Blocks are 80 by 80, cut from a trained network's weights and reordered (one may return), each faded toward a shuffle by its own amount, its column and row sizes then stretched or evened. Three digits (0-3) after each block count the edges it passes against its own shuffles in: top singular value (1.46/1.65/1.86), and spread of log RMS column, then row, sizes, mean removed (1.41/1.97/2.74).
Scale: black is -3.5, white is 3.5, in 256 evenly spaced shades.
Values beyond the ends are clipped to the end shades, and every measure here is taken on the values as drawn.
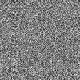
3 0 0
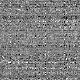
2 2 2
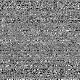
0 0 3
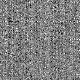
1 1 1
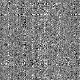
1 2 2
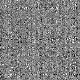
1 1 2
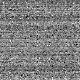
3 1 1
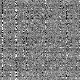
2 3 0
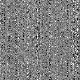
0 3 0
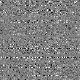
0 1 3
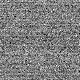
1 0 0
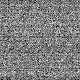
1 0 0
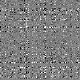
2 3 3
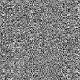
3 2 1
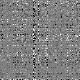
1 3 3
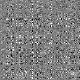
2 3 3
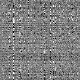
3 3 0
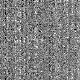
2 2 1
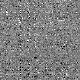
0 2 2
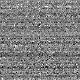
3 1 2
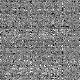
1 2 2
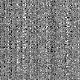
3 2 2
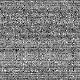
3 1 1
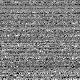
3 0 3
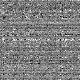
3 1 2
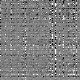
3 3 2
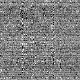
3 2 0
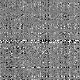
2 2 3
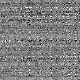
3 2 2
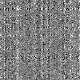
3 2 2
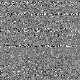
0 1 3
